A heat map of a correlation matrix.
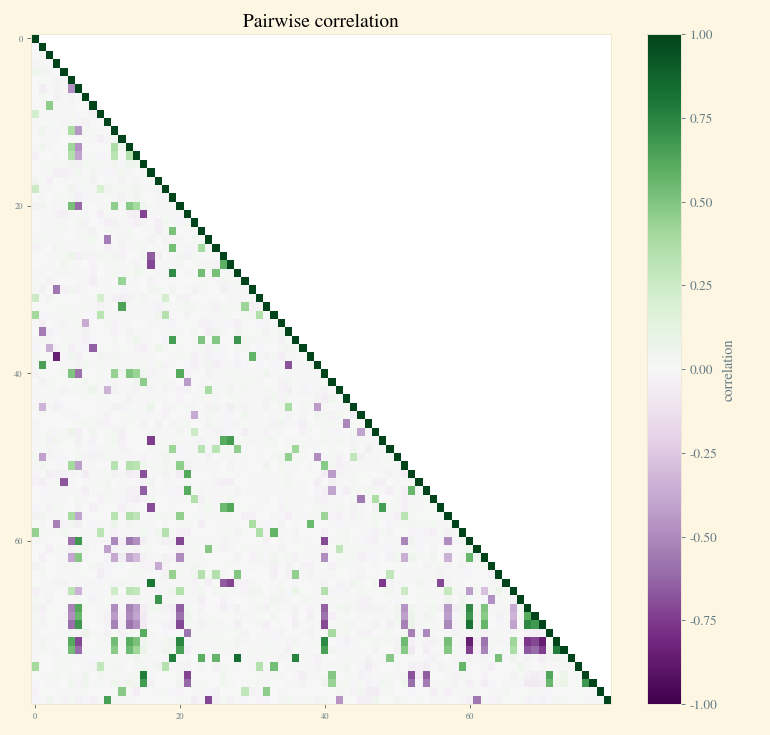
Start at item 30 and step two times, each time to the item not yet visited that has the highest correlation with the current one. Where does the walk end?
58
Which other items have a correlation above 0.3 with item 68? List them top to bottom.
6, 60, 62, 69, 70
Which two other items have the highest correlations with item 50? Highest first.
35, 44
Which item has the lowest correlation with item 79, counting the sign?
24
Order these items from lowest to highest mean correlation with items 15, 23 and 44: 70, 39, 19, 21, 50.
21, 39, 70, 50, 19
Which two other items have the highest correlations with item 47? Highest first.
55, 22
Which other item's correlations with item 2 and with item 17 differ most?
67
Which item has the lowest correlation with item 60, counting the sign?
72
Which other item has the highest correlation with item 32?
12
